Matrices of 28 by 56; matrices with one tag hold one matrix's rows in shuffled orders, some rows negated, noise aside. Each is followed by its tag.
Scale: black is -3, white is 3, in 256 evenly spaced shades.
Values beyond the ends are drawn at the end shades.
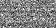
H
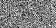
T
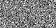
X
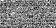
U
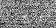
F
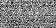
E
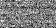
U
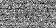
F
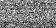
U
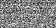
H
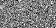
T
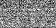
H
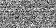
H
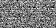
H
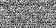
F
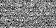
U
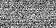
E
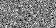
T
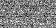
F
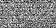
E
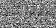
H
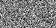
X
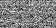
U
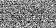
H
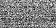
E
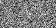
T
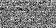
F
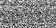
F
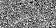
T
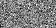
T
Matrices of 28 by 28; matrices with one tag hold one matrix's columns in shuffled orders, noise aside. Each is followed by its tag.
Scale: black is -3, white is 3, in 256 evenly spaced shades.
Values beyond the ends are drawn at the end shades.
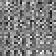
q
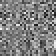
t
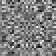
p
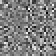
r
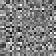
r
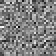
p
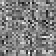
q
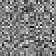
p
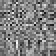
t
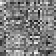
q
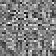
t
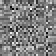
r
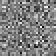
p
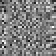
p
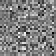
r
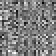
q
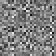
r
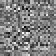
r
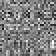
t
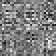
t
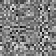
r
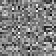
r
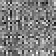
q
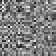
p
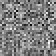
t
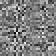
r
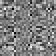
r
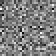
r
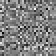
r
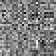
t
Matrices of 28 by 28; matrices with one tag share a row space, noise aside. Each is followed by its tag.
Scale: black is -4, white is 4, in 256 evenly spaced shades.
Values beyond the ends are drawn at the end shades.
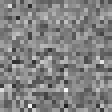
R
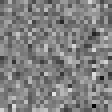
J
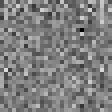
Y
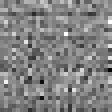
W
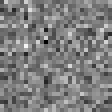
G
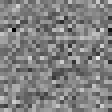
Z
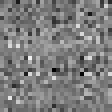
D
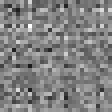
R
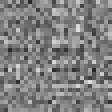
D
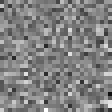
G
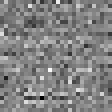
W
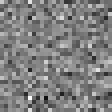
J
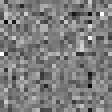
Y
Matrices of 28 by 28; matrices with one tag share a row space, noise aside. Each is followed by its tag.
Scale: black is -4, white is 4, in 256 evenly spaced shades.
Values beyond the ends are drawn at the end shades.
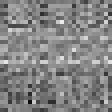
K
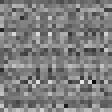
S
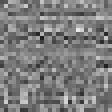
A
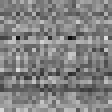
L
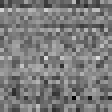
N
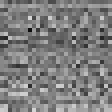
K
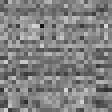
A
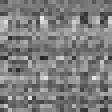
K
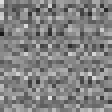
S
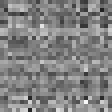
K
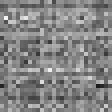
A
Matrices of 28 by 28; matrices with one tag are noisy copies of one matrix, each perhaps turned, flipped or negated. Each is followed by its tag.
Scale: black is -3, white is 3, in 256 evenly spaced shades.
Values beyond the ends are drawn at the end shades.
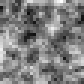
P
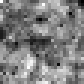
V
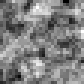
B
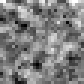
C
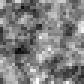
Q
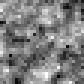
B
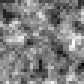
B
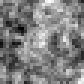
V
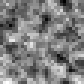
C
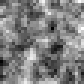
P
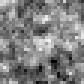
V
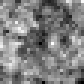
V
